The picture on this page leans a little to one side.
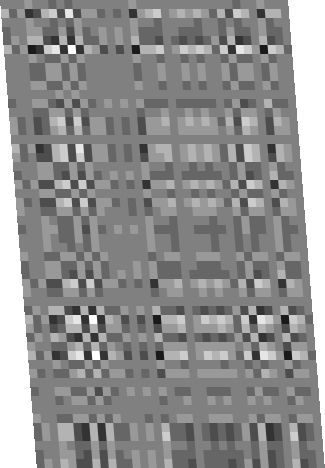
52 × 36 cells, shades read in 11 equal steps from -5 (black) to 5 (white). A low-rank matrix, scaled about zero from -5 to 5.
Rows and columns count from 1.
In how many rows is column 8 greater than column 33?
10
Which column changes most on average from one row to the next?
9
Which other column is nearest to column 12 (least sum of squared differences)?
22
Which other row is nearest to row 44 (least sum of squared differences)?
4
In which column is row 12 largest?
33
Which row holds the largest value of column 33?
49
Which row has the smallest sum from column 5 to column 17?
6
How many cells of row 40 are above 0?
21
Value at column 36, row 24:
0
